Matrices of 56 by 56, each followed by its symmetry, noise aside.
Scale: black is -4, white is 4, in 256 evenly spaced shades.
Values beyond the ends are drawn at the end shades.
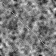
same after a half turn.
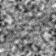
same after a half turn.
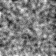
antisymmetric.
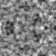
mirrored top to bottom.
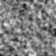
antisymmetric.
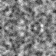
mirrored top to bottom.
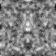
mirrored left to right.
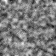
no symmetry.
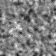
antisymmetric.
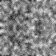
mirrored top to bottom.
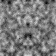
mirrored left to right.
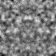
mirrored left to right.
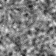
antisymmetric.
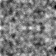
mirrored top to bottom.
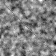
no symmetry.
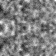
mirrored top to bottom.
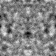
mirrored left to right.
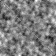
same after a half turn.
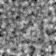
symmetric.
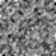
symmetric.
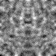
mirrored left to right.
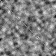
same after a half turn.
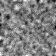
antisymmetric.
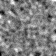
antisymmetric.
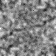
same after a half turn.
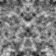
mirrored left to right.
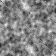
same after a half turn.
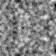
mirrored top to bottom.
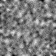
same after a half turn.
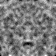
mirrored left to right.
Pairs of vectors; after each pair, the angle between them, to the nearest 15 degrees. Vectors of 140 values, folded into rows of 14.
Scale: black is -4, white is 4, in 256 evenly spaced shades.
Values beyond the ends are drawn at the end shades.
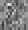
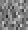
105 degrees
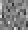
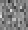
60 degrees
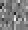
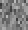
60 degrees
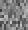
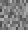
30 degrees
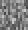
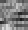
105 degrees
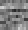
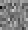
120 degrees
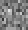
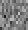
90 degrees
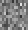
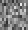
30 degrees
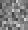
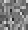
60 degrees
